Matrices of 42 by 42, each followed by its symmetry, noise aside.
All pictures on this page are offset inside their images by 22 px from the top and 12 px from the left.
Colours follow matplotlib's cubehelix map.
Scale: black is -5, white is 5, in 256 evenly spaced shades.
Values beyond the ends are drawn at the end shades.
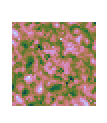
symmetric across the other diagonal.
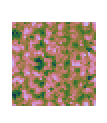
mirrored top to bottom.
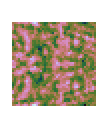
mirrored top to bottom.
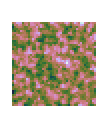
antisymmetric.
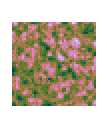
symmetric across the other diagonal.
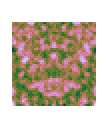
mirrored left to right.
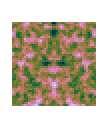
mirrored left to right.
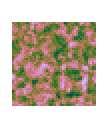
antisymmetric.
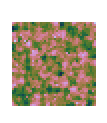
symmetric across the other diagonal.
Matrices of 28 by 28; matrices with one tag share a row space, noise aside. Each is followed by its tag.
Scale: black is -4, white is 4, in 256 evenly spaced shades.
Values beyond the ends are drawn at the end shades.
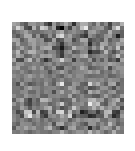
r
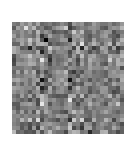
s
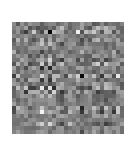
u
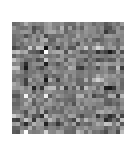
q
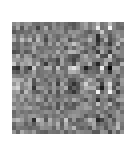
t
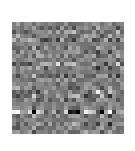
t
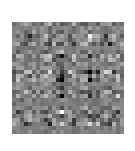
r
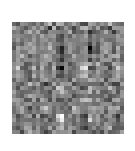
r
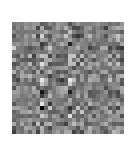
s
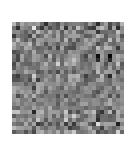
t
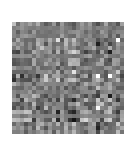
t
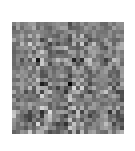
s
